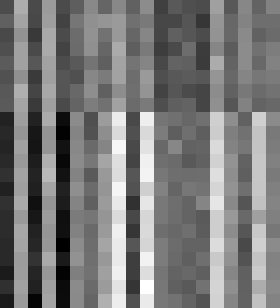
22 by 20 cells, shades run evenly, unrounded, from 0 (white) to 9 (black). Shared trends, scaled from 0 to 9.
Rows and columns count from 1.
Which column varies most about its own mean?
11
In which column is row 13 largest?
5
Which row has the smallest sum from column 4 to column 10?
14
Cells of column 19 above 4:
8
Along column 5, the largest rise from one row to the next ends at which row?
9
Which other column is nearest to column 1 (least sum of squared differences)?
3
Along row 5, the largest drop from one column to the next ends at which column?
16
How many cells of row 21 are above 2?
17
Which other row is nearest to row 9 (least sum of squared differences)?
13
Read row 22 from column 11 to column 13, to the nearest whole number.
1 5 5
